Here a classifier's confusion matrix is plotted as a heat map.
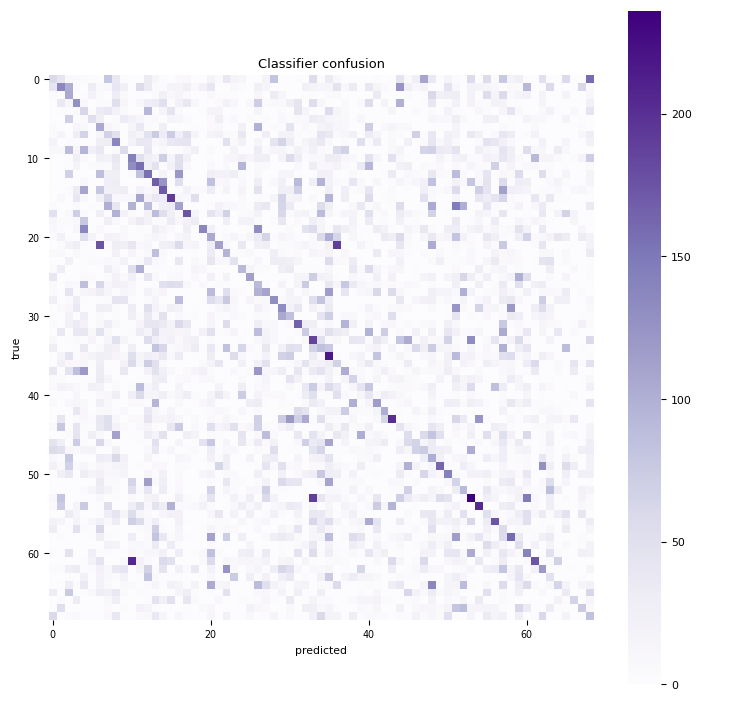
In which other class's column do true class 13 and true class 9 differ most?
14
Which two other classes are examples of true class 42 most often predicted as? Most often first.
37, 31
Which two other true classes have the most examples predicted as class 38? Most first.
41, 58
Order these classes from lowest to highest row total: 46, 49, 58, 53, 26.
26, 49, 46, 58, 53
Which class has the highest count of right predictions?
53
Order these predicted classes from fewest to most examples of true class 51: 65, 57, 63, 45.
45, 65, 57, 63
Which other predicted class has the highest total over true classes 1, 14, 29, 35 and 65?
51
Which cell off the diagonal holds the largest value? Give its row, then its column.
61, 10
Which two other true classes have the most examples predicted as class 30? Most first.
43, 35
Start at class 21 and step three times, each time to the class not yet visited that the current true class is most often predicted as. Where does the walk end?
16
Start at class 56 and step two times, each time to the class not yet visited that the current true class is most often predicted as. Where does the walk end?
24
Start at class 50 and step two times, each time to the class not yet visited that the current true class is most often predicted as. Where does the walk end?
57
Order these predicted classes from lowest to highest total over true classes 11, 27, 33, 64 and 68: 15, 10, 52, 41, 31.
31, 15, 41, 10, 52
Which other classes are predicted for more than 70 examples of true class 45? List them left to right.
8, 27, 39, 48
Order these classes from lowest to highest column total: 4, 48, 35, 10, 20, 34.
4, 10, 34, 20, 48, 35
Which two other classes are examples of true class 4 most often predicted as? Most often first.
12, 35
